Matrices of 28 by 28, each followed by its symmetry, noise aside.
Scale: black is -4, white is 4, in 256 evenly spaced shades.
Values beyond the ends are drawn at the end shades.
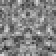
mirrored left to right.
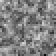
symmetric.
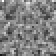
mirrored left to right.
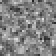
symmetric across the other diagonal.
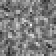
same after a half turn.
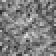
same after a half turn.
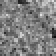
symmetric across the other diagonal.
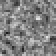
symmetric across the other diagonal.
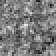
symmetric.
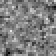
symmetric.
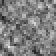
symmetric across the other diagonal.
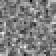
same after a half turn.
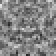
mirrored left to right.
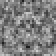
mirrored left to right.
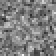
symmetric across the other diagonal.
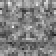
mirrored left to right.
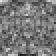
mirrored left to right.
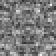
mirrored left to right.
